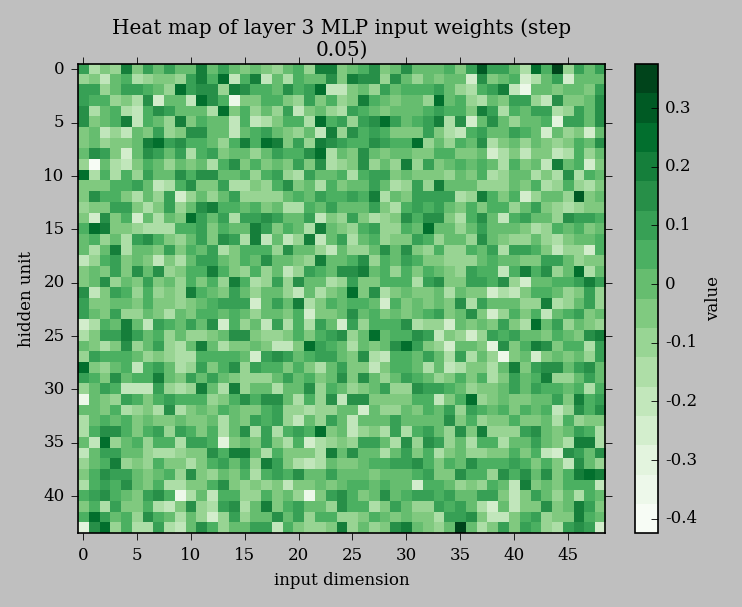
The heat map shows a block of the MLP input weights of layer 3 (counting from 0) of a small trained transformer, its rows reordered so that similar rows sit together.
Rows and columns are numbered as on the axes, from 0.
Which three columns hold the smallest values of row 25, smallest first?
36, 33, 0
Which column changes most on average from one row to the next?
22
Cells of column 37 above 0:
22
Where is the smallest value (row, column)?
9, 1
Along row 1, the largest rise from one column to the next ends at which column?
37
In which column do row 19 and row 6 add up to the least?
47
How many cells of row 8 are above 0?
16
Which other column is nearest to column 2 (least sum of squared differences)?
32
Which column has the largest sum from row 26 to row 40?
46
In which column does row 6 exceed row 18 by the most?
7
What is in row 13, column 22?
0
